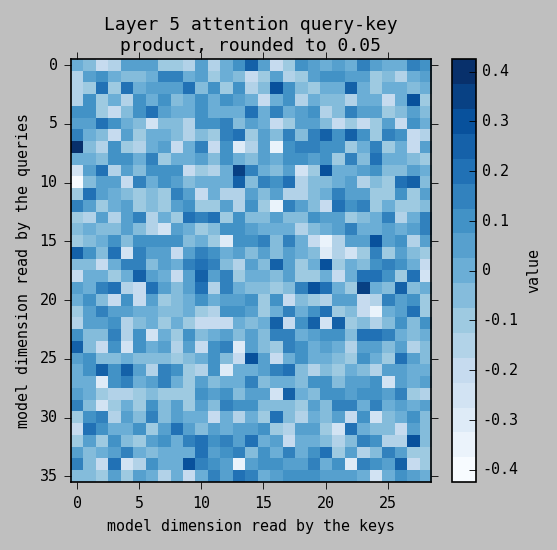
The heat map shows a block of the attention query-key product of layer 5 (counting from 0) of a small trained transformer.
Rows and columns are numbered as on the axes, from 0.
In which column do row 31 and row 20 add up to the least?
17
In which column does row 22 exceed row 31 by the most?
21
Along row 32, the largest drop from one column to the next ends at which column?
28
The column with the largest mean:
14
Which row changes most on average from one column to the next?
7
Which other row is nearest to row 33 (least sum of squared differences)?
8
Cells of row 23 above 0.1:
6
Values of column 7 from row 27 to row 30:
0.15 -0.1 -0.05 -0.05
